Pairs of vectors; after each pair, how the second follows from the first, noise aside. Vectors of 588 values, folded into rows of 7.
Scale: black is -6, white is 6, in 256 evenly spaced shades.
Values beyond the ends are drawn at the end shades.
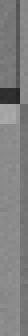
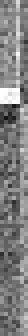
negated, scaled up.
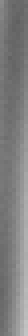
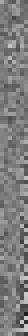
sign-scrambled.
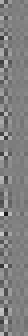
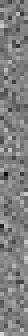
shuffled.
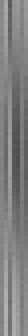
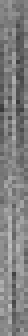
wrapped around.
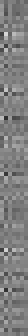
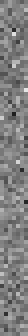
shuffled.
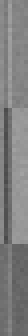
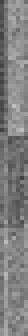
wrapped around.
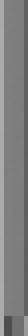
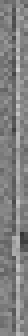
wrapped around.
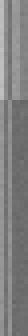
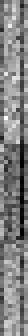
wrapped around, negated, scaled up.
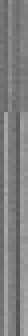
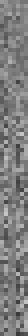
sign-scrambled.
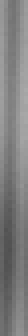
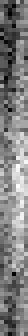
wrapped around, negated, scaled up.
